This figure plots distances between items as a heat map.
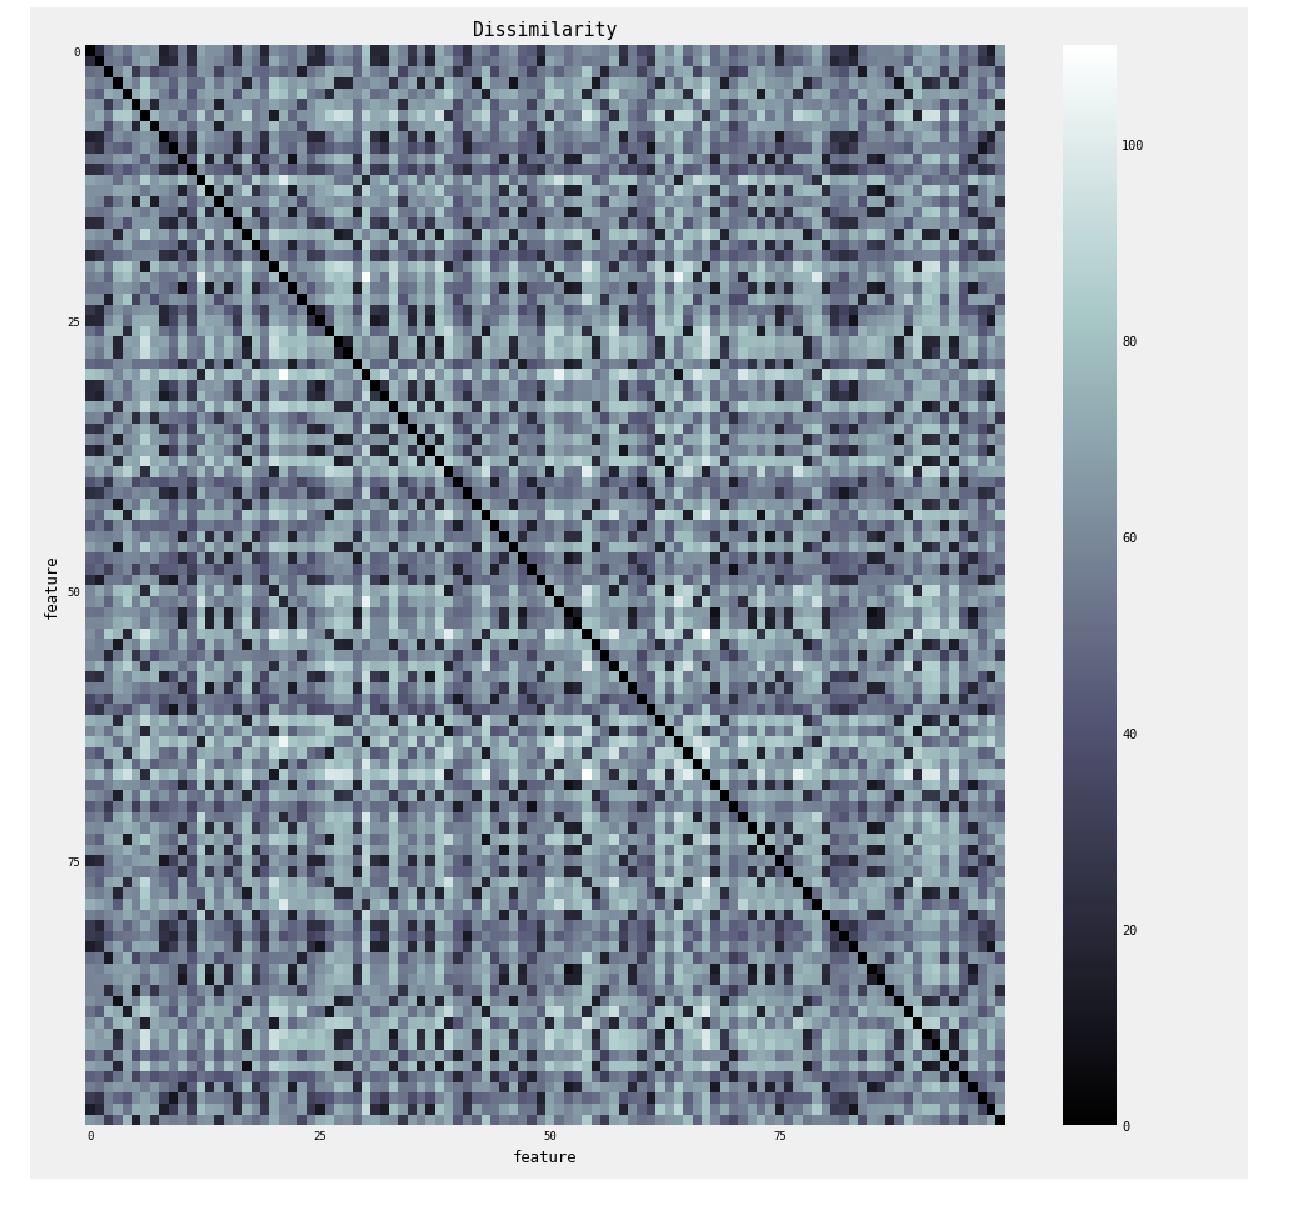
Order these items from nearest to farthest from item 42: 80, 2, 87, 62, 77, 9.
62, 9, 87, 2, 80, 77
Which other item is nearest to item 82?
41
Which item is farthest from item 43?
67
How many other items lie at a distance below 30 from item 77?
7
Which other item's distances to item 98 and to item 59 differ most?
13
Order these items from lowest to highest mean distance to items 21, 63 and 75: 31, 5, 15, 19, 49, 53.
19, 49, 31, 15, 53, 5
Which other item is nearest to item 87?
5
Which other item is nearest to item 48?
70
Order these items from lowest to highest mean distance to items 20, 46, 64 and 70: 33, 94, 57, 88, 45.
88, 94, 33, 57, 45
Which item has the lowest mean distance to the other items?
11
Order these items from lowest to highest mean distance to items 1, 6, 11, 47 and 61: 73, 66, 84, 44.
44, 84, 73, 66
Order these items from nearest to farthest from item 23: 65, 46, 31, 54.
31, 46, 65, 54
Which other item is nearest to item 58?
37
